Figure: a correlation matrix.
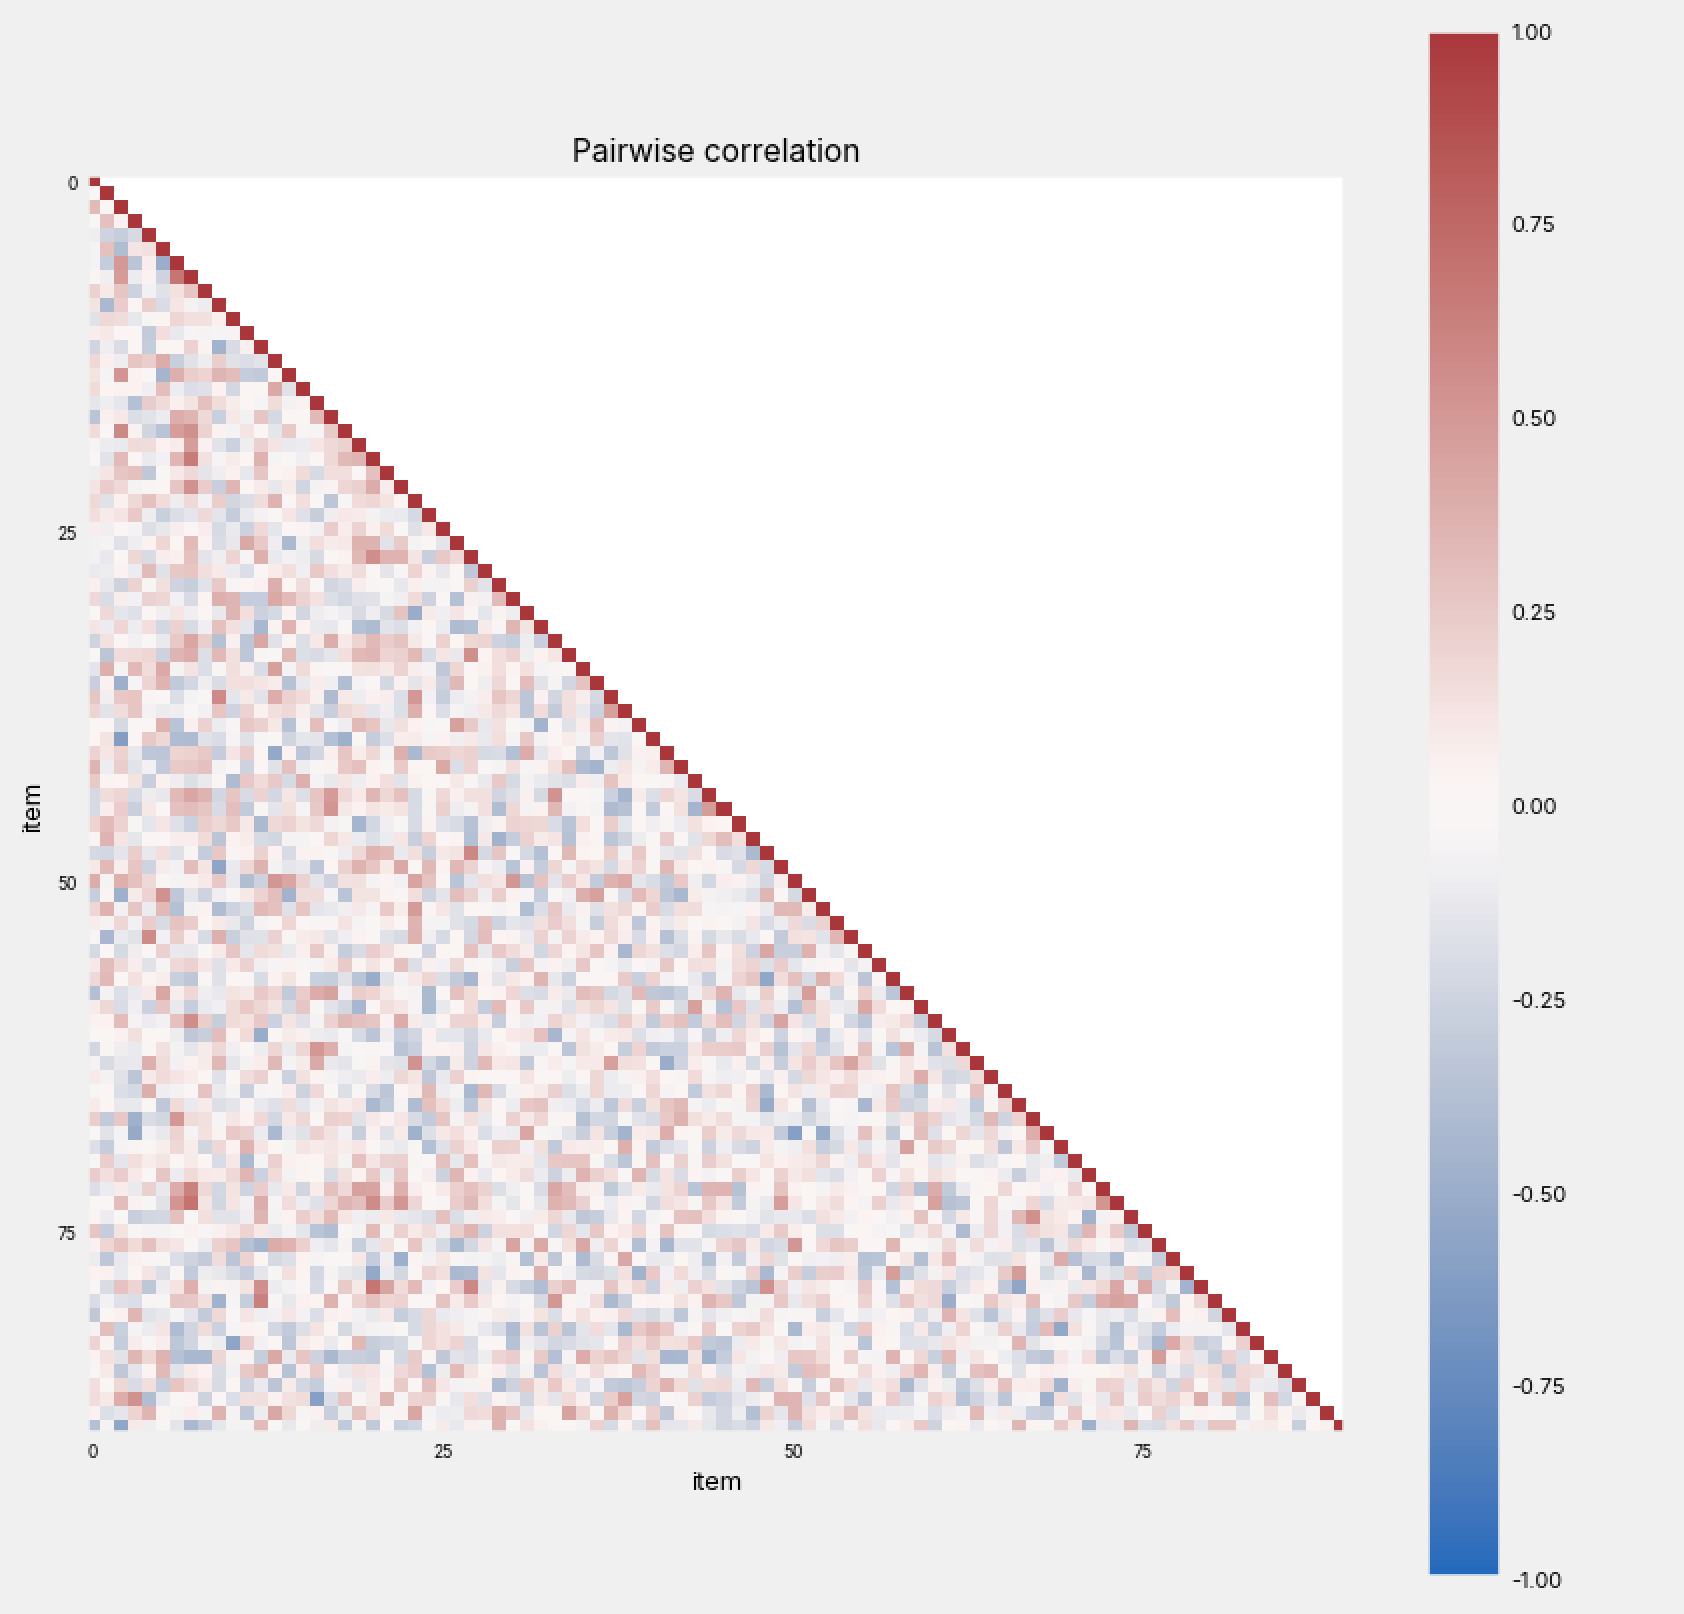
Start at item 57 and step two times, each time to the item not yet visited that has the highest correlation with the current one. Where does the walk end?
66
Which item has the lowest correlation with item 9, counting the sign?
49
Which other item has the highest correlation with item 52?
23
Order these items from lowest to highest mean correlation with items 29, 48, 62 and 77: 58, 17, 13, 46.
46, 17, 13, 58
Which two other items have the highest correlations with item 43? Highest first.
59, 15
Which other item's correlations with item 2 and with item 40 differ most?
18
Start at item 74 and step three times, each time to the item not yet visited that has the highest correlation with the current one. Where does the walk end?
7
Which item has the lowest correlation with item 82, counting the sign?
69
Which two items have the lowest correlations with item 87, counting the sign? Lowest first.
16, 68
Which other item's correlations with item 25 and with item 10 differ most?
83
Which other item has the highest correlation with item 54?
4
